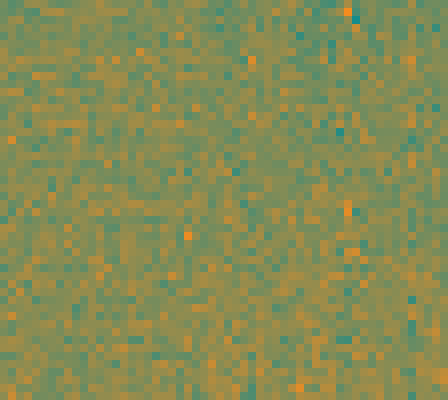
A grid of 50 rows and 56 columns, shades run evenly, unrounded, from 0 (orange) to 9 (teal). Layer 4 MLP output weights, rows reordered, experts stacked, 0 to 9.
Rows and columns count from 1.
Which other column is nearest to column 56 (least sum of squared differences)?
50
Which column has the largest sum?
56
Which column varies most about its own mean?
52
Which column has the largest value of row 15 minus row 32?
44
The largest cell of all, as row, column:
3, 45
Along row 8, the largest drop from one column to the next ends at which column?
32
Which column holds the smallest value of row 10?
5
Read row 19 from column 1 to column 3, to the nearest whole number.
4 5 4
